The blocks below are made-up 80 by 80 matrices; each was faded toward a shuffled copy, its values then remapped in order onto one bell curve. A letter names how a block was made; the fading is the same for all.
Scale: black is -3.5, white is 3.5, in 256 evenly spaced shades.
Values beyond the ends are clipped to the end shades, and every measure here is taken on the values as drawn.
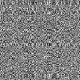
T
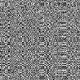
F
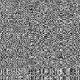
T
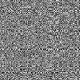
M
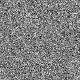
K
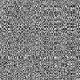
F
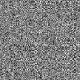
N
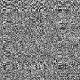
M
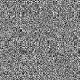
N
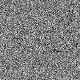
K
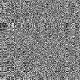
T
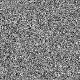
K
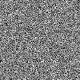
K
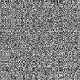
N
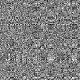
M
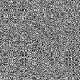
N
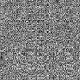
N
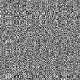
M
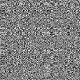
M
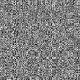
N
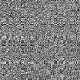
M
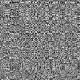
M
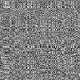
F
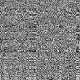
M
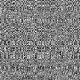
F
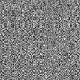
T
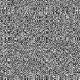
T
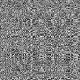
M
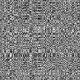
F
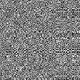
T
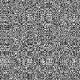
N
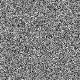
K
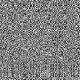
M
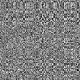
F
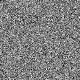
K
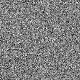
K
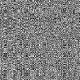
T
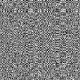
F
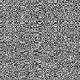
M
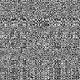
M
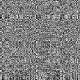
T
